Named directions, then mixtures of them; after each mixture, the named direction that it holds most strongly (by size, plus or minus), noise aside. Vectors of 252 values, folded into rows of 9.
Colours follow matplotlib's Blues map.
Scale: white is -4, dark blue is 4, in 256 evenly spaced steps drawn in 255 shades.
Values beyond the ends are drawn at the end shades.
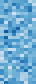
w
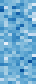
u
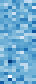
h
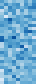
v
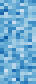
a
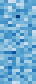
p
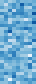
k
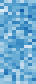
a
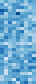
a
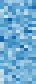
v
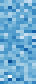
h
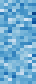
k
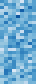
a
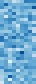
h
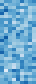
a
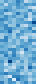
h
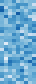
u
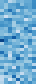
v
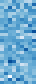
h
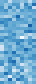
h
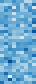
h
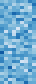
w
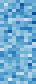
k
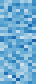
v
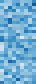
v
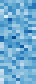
v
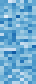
p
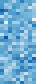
a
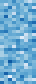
h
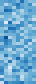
w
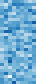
h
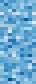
k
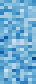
a
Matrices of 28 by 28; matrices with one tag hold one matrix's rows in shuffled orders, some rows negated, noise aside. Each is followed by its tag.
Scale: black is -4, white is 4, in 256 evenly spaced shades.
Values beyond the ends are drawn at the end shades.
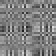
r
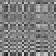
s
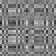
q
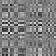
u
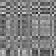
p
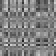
s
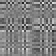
r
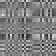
r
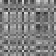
s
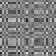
q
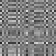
q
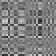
u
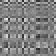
s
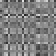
s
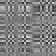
r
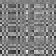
q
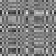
q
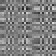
r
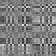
r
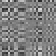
u
